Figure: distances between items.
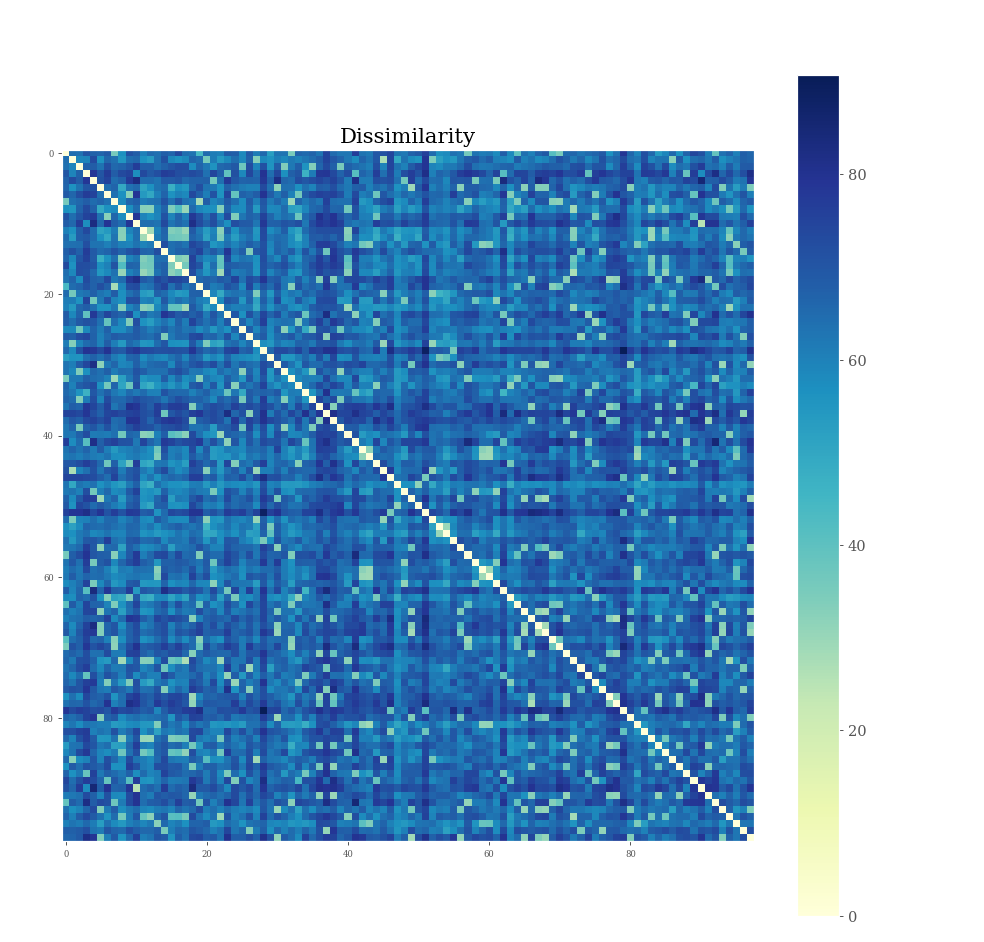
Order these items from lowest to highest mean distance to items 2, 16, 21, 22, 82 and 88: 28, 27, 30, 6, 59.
27, 59, 6, 30, 28
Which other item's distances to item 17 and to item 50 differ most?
72
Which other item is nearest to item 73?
26
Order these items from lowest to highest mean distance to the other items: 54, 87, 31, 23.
54, 31, 87, 23
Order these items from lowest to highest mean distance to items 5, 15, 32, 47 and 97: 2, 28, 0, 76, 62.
0, 76, 2, 62, 28
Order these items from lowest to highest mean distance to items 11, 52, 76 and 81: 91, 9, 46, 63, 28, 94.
63, 94, 9, 46, 91, 28
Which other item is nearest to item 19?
7
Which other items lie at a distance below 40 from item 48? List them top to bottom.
4, 21, 58, 61
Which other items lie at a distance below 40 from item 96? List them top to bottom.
14, 26, 37, 73, 76
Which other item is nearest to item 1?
45
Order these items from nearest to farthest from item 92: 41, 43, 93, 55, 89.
43, 55, 93, 89, 41
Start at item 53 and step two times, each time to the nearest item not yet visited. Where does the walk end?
29
